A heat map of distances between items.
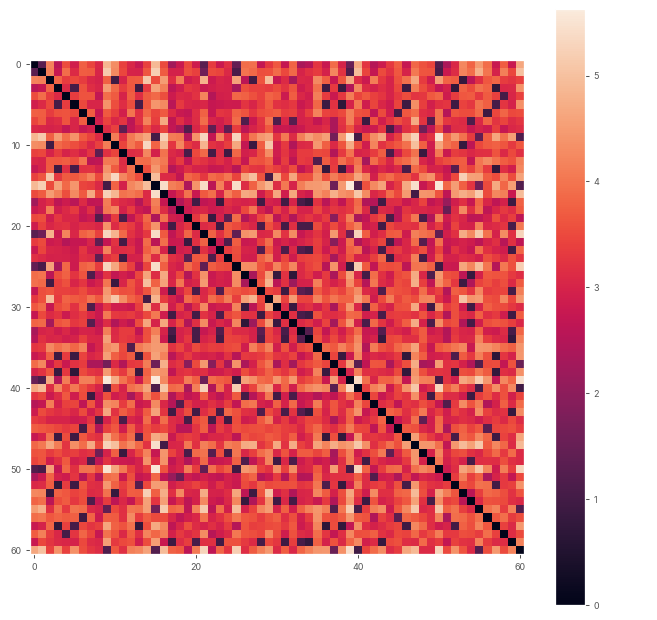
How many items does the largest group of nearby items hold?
9
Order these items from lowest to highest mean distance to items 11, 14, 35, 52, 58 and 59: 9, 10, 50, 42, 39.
42, 50, 39, 10, 9
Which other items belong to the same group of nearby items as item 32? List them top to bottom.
7, 26, 30, 41, 49, 54
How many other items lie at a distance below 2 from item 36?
7
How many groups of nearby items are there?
13
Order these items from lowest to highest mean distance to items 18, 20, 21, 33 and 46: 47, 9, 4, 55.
4, 47, 55, 9
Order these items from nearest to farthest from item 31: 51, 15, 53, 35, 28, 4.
28, 51, 4, 53, 35, 15
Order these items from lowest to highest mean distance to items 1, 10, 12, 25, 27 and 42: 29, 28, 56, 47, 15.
28, 56, 29, 47, 15
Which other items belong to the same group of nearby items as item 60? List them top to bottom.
9, 15, 37, 40, 55
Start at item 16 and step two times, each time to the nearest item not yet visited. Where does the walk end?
51
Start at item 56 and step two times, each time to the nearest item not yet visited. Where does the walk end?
45
